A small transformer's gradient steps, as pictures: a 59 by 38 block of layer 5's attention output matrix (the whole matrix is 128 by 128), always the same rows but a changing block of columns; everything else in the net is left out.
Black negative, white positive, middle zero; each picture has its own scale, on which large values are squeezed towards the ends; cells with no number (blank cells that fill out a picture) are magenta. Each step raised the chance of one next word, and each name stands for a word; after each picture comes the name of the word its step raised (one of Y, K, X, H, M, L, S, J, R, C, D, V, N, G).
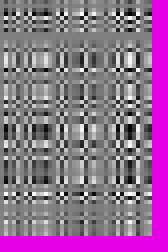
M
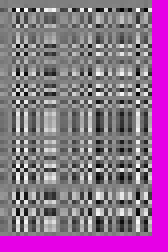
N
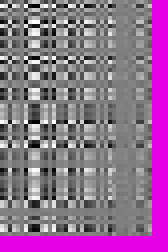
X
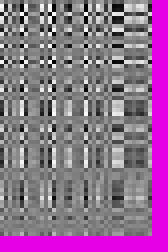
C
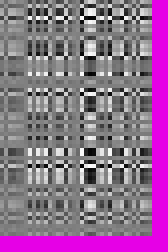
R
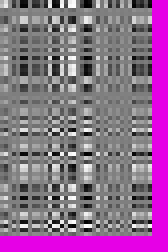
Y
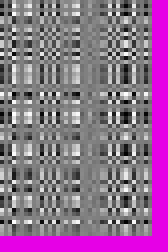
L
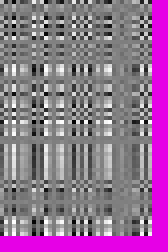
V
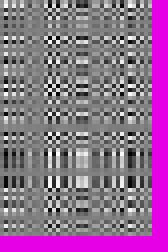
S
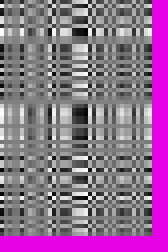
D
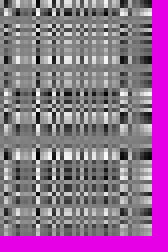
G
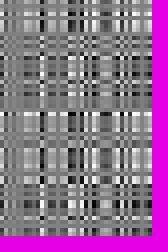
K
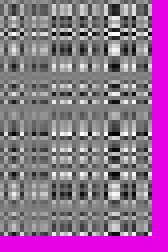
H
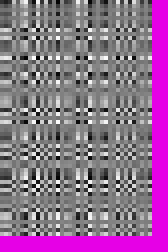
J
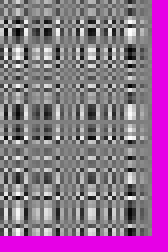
D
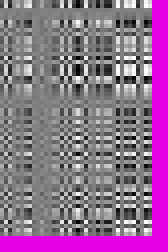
Y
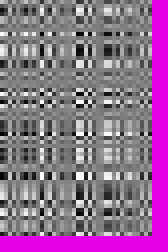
H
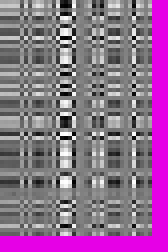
S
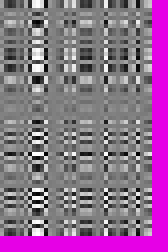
Y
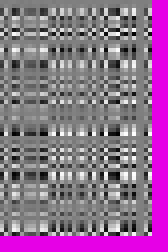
H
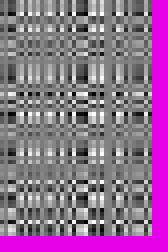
L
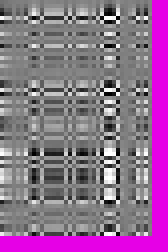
R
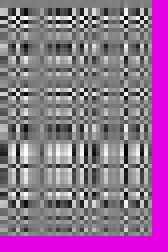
R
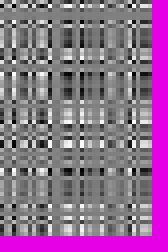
X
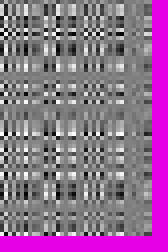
H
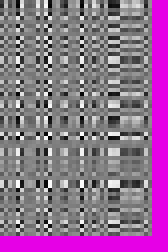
S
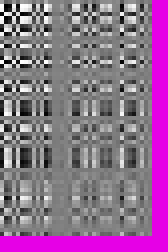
C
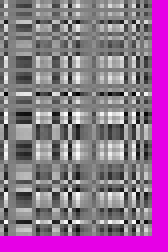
L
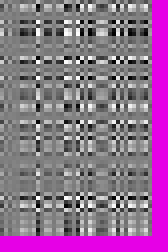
X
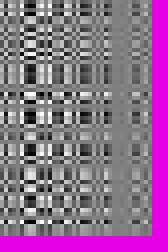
L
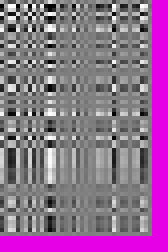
C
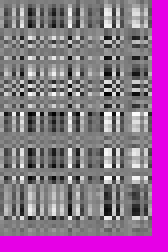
K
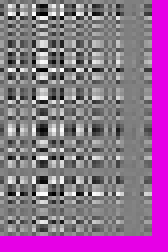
M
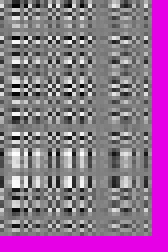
S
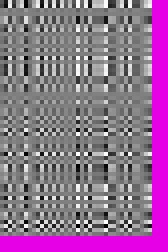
Y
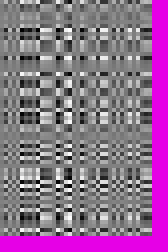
J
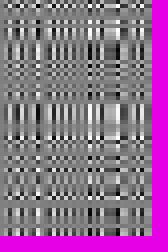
D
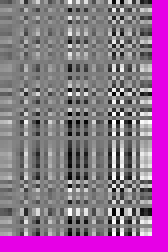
V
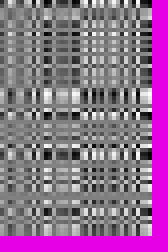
G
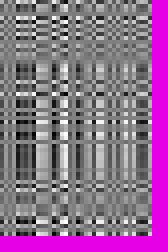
V
